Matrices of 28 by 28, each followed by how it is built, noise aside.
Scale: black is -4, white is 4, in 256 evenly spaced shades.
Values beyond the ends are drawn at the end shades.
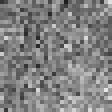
smooth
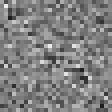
banded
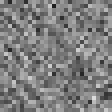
Toeplitz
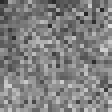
smooth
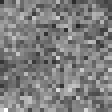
smooth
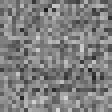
blocks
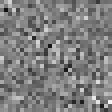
banded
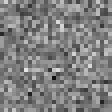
noise
